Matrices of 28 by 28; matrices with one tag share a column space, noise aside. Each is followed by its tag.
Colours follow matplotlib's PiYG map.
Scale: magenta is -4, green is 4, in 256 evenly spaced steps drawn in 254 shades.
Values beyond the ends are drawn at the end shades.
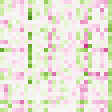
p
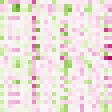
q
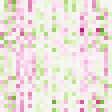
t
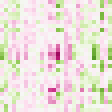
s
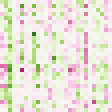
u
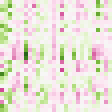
s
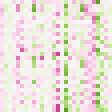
q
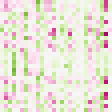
t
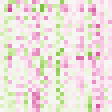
q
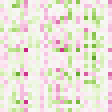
p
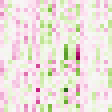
s
